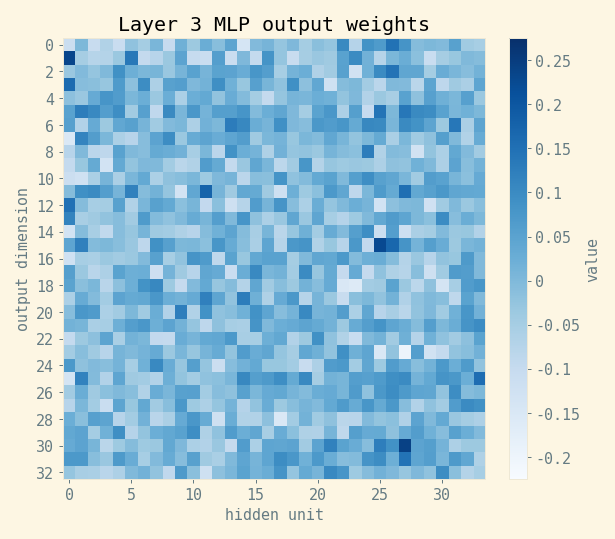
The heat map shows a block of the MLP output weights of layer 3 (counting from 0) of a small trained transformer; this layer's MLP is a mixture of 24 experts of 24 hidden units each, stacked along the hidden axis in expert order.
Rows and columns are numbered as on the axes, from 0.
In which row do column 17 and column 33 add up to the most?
25
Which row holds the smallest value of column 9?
11
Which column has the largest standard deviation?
0
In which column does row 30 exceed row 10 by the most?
27
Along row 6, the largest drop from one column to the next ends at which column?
32
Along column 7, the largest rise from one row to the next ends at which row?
18
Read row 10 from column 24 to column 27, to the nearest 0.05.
0.1 0.05 0.05 0
